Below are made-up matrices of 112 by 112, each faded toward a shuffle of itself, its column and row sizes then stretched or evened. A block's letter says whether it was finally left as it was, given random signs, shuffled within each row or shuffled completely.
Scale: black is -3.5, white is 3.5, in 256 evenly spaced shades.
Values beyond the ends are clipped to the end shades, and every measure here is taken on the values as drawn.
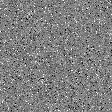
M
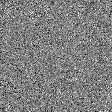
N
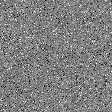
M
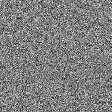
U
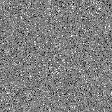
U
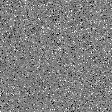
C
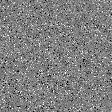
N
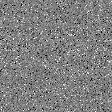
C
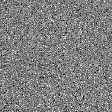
U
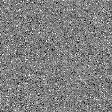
U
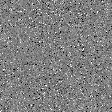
C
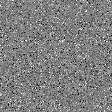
U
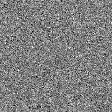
U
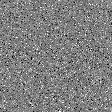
M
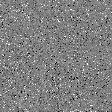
C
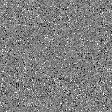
U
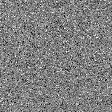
N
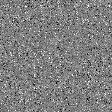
C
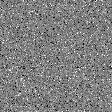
N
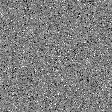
M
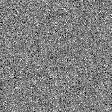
U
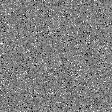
C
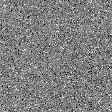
C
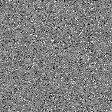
U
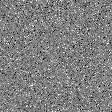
M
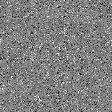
U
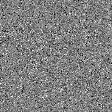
C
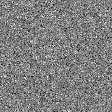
N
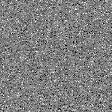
U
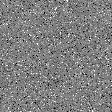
N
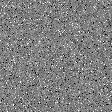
M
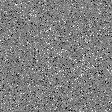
M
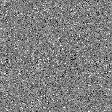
U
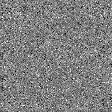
U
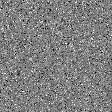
N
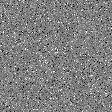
M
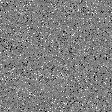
N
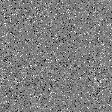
C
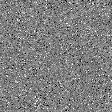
C
